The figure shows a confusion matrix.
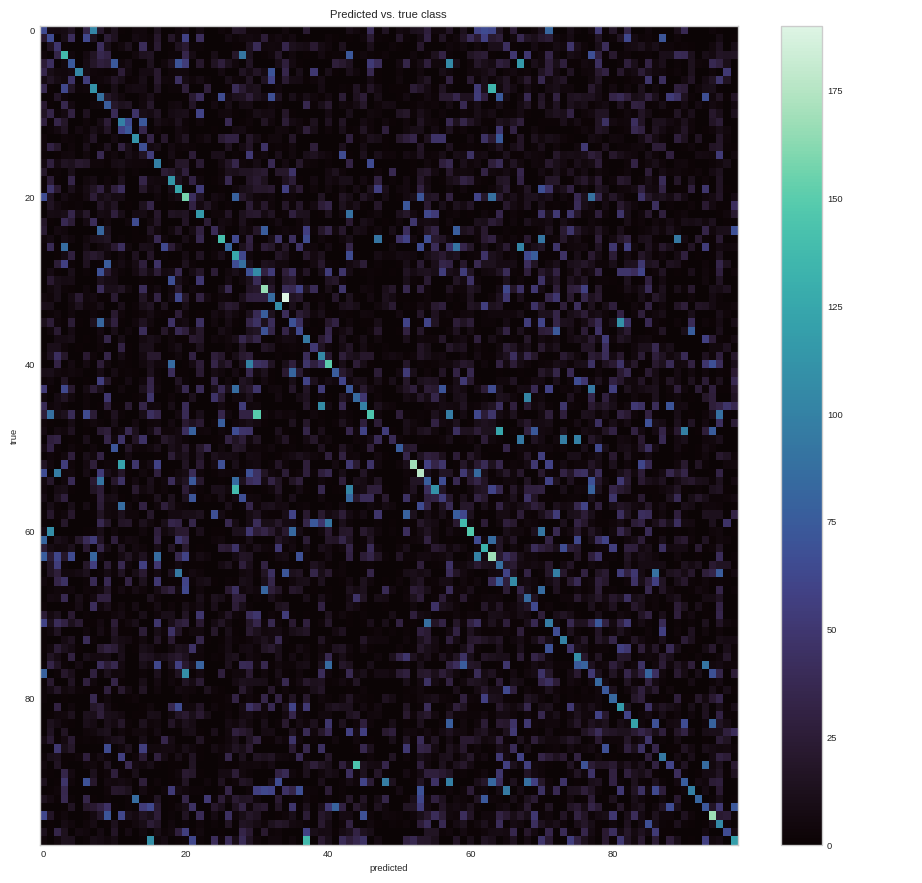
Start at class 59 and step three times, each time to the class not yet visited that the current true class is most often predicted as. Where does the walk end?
30
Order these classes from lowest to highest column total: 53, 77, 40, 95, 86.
86, 40, 77, 53, 95
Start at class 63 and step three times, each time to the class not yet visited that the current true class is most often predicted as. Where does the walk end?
7
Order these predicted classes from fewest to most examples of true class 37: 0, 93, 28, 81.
0, 81, 28, 93
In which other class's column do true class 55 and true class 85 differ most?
27
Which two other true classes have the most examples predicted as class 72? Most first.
65, 36
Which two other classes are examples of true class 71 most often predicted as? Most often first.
54, 78
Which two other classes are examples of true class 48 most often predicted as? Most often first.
64, 90
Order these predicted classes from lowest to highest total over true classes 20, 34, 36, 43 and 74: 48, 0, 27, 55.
48, 55, 0, 27
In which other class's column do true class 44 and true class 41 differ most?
68
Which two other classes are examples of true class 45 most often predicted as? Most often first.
39, 88
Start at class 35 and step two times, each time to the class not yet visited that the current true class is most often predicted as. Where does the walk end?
19
